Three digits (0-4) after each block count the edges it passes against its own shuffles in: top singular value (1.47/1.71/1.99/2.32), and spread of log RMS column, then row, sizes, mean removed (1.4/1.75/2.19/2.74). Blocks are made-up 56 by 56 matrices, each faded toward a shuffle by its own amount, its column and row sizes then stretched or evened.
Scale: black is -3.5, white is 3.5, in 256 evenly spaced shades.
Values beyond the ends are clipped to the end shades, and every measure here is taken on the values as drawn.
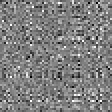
4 3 2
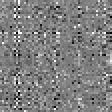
4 3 2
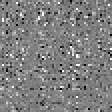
0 3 3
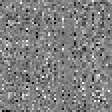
2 3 0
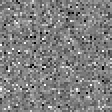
0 1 1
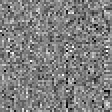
2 2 0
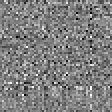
3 2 3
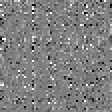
1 3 2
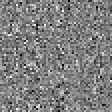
1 2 1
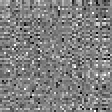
4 2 0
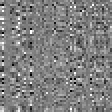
4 4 1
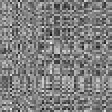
4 4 1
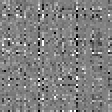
4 4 3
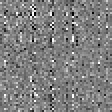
3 4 1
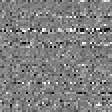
3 0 4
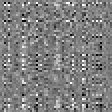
4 4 3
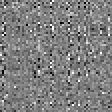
3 4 1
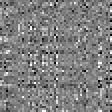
4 4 1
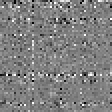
1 3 4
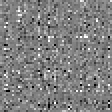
1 4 2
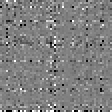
3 3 4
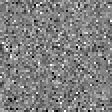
1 0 1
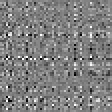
4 4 4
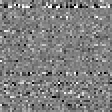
2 0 4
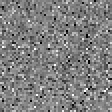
1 1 0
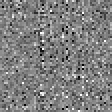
2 3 0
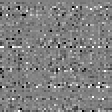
1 1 4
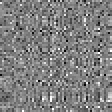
4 2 2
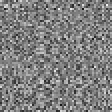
3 0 2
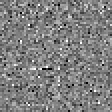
1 0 2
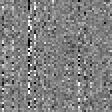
3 4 0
